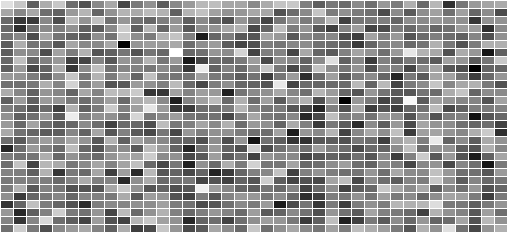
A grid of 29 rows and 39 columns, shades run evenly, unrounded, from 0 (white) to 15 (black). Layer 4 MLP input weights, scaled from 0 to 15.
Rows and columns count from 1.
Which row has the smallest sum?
1
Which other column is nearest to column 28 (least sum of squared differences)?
19
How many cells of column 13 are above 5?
24
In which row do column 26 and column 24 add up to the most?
18
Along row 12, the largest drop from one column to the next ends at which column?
14
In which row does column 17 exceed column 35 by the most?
22
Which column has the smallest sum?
34
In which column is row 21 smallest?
20
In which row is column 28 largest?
16
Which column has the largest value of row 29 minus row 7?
32
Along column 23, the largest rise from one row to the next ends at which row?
17
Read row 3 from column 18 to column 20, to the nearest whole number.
10 6 8
